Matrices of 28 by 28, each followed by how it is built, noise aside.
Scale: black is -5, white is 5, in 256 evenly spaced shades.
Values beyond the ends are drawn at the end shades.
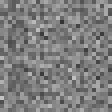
repeating rows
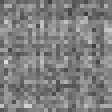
blocks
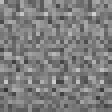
repeating columns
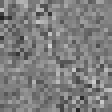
block diagonal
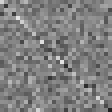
diagonal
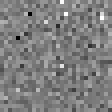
sparse
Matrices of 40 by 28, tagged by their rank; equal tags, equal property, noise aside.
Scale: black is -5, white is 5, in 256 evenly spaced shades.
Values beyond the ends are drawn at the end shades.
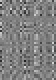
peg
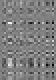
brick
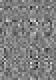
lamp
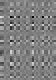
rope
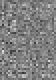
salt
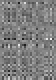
brick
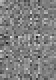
lamp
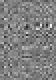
lamp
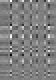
rope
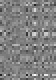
brick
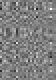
peg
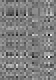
brick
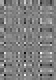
rope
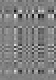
rope
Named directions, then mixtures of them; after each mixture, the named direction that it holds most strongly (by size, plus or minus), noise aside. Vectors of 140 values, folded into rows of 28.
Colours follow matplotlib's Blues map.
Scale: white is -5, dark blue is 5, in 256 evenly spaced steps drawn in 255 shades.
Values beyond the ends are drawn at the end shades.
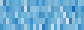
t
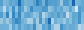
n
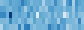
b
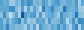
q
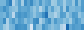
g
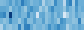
b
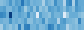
b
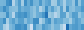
g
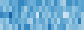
b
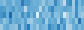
b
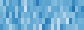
t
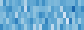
t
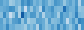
q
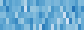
t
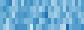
g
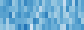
g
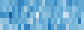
b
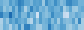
b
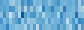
q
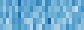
n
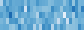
t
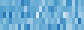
b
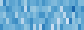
t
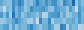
n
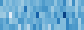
b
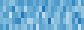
q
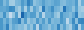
q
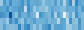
b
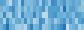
g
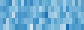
g
